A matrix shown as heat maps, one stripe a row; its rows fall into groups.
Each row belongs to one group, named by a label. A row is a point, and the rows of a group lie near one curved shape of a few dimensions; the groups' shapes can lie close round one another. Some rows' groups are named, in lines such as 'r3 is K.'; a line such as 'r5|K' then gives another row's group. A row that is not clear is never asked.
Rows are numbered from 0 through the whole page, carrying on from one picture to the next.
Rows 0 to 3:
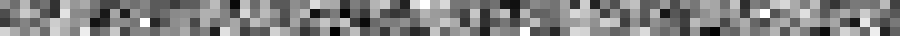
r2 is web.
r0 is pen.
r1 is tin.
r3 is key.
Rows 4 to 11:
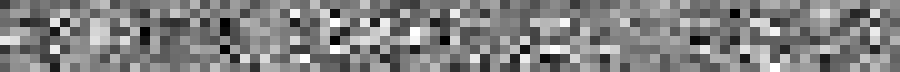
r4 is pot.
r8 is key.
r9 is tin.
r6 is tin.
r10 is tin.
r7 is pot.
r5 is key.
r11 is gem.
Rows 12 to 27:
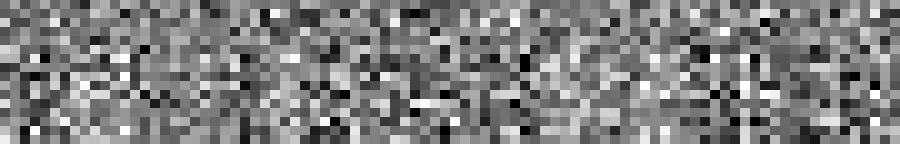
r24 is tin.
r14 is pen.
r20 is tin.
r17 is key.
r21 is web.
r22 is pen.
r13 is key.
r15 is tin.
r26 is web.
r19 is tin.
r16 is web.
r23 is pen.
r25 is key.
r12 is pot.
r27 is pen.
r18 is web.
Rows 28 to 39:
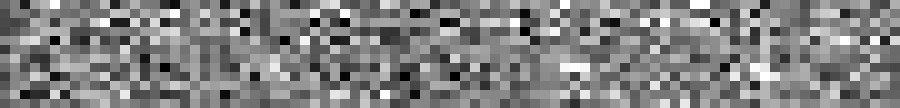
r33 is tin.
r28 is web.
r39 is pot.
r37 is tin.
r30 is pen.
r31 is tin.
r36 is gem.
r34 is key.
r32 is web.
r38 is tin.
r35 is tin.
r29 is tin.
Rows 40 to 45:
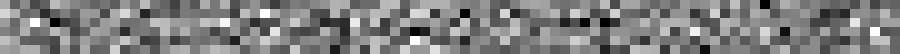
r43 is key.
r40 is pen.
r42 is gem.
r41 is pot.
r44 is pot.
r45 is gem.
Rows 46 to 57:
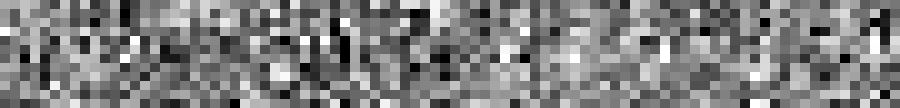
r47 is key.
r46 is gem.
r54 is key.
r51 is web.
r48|web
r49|key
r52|web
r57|tin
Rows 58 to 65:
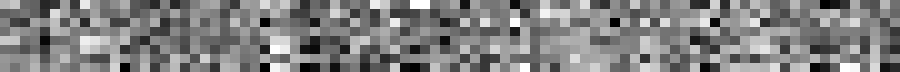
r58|pot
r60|pen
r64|web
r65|key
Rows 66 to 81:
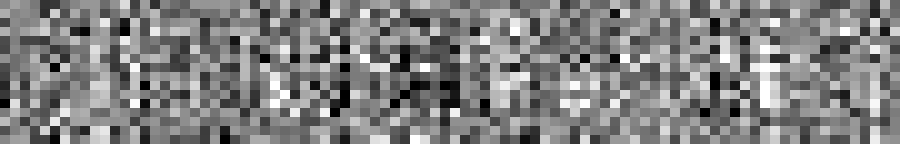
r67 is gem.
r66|pot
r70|tin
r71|gem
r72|gem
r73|pen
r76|gem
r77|pen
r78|key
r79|pen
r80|pot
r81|pot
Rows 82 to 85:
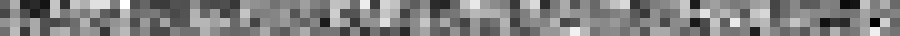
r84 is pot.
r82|tin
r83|tin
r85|web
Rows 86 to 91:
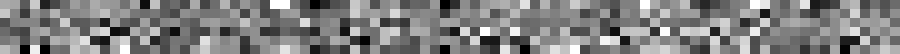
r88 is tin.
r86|key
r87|pen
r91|web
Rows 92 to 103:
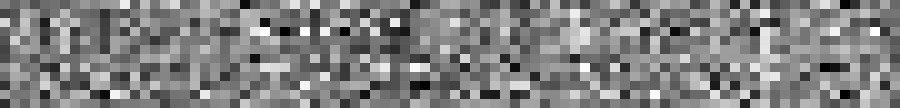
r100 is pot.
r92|tin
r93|tin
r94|gem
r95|web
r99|pot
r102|web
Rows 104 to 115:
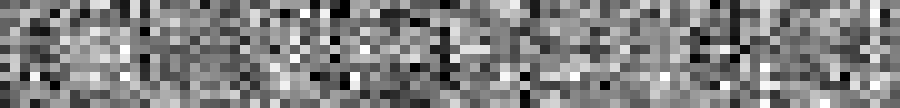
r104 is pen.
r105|web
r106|key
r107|key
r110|key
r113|gem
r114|tin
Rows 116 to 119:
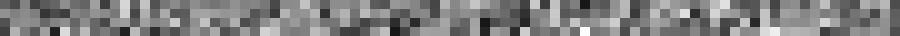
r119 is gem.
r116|tin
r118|tin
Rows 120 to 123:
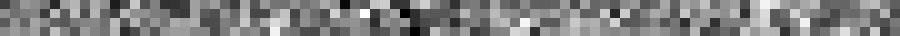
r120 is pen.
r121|gem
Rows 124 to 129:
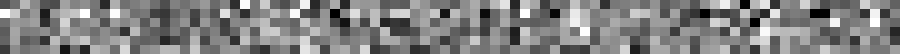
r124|tin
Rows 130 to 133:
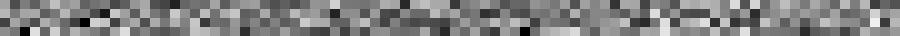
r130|pen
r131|web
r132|pot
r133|web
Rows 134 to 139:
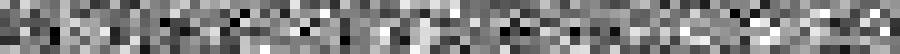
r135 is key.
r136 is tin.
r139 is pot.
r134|gem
